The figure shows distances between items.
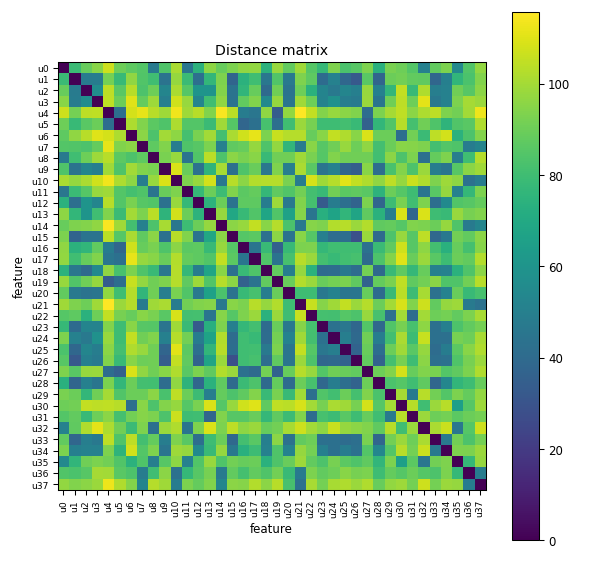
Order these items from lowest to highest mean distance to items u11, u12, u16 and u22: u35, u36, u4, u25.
u25, u35, u36, u4
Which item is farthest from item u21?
u4
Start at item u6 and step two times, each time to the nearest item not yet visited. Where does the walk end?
u35
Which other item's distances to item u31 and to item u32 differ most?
u13
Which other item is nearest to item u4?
u19
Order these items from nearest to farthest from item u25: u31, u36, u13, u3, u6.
u3, u13, u31, u36, u6
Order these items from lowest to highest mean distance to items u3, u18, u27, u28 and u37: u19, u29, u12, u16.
u12, u16, u19, u29
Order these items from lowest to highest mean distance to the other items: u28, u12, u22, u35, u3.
u28, u12, u3, u35, u22
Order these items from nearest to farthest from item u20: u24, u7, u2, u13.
u2, u24, u13, u7
